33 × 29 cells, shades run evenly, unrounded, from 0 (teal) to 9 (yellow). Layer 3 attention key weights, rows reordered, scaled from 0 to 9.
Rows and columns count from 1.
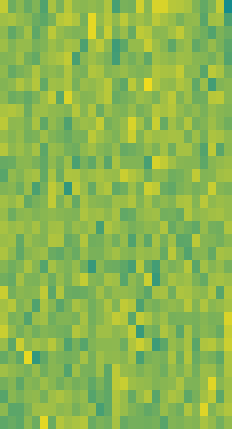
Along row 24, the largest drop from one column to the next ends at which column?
18
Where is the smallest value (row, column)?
1, 29
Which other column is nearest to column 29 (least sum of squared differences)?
15
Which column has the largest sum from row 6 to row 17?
20
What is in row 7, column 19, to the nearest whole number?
9
